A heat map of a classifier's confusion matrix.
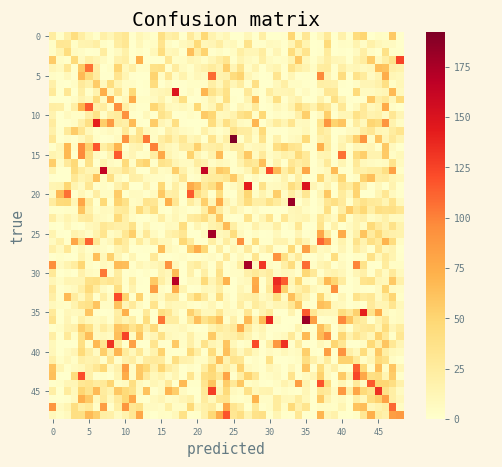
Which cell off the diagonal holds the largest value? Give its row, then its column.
13, 25
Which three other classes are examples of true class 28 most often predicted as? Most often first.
31, 6, 8
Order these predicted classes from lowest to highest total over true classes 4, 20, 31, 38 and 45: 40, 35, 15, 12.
12, 35, 15, 40
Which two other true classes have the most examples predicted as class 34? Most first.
44, 3
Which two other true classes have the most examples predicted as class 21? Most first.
17, 7
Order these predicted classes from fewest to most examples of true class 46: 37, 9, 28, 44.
9, 44, 37, 28
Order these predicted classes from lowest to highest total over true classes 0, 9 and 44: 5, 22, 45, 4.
45, 22, 4, 5
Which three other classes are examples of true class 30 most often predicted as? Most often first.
7, 17, 35
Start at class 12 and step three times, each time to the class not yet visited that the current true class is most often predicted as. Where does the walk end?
24
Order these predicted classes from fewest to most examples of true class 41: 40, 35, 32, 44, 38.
32, 44, 38, 35, 40
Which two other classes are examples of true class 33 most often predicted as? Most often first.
9, 2
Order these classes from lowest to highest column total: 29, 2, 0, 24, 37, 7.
29, 2, 0, 7, 24, 37
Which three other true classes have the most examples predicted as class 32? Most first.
39, 31, 14
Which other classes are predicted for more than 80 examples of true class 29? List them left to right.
0, 16, 27, 35, 42
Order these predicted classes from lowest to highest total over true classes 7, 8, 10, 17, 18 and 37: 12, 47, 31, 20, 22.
20, 12, 31, 22, 47
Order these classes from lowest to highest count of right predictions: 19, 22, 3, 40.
3, 22, 19, 40
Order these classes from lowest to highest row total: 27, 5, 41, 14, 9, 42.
27, 41, 5, 9, 42, 14
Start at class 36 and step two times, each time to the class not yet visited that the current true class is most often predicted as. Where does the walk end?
43
